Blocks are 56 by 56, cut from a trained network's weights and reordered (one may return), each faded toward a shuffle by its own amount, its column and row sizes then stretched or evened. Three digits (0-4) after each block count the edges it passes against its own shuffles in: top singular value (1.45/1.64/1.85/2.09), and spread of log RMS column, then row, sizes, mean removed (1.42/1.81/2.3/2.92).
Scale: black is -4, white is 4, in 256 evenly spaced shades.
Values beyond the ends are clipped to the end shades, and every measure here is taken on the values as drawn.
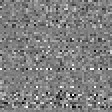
0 1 4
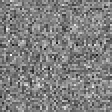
2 0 1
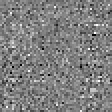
0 2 1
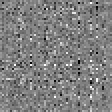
0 4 2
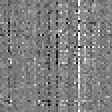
4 3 2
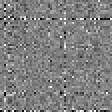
4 2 3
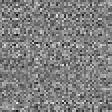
4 1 3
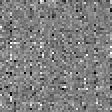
0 3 2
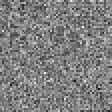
0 0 0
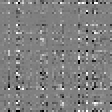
2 4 4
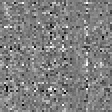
0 3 2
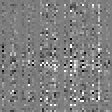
1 4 3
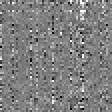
1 4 1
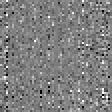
0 4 0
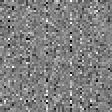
1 3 0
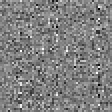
0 3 0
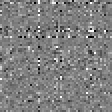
2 2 3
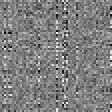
3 4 0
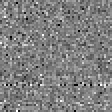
0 1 1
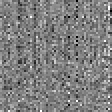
2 3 0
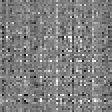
3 2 4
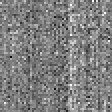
2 2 0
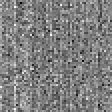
2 1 0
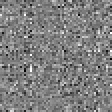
1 2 3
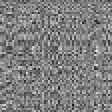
4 3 1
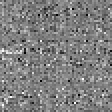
0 0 3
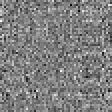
2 2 1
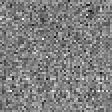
2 0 1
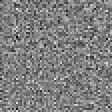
2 2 0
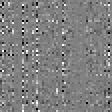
3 4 2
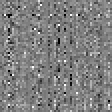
1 4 1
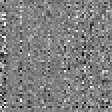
1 4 2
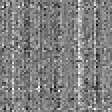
4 3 1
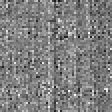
2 1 2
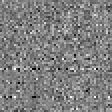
2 1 2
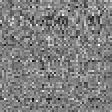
3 2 3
